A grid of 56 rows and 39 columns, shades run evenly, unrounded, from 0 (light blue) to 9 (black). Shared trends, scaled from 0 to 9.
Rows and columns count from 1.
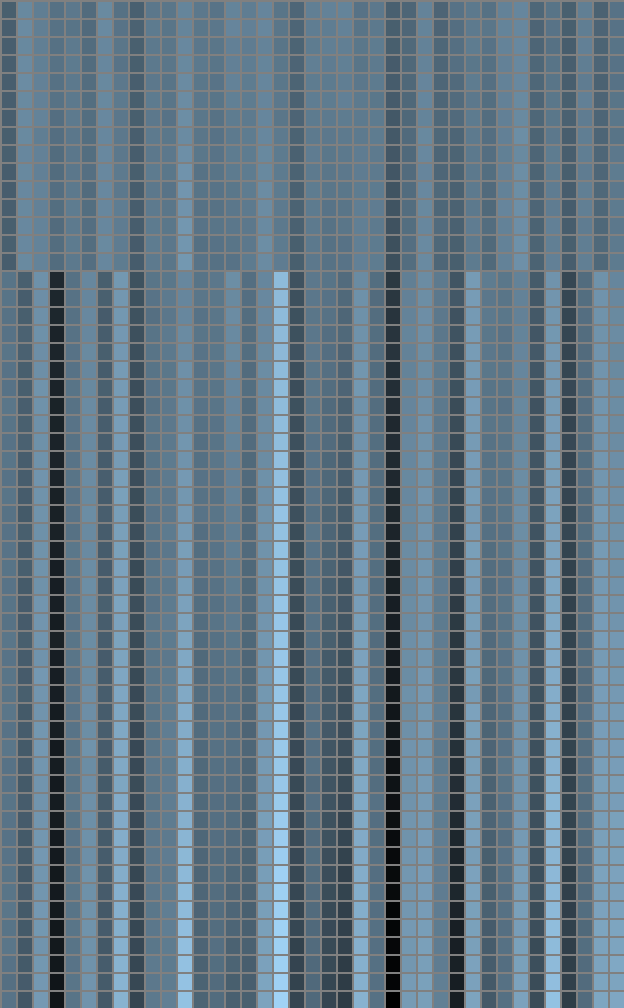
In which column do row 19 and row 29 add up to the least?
18
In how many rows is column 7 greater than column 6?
41
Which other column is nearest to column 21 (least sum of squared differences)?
22
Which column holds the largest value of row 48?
25
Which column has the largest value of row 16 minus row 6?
4
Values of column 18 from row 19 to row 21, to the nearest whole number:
1 1 1
